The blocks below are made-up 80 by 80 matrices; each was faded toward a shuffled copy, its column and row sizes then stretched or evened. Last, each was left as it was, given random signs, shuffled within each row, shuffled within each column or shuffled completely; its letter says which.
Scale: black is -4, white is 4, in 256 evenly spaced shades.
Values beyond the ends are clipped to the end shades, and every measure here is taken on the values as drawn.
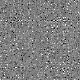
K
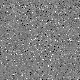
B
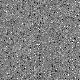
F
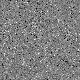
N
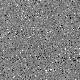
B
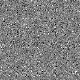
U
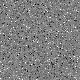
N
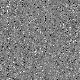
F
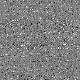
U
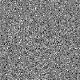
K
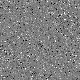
N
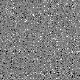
K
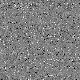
B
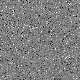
N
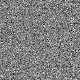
F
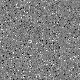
F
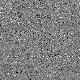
B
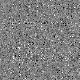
U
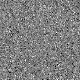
F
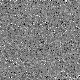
B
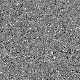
B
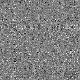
K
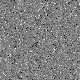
N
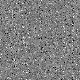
F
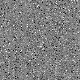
F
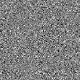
K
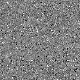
U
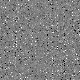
F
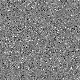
B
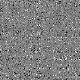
K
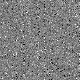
F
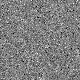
N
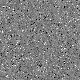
N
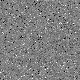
N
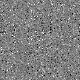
F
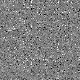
U
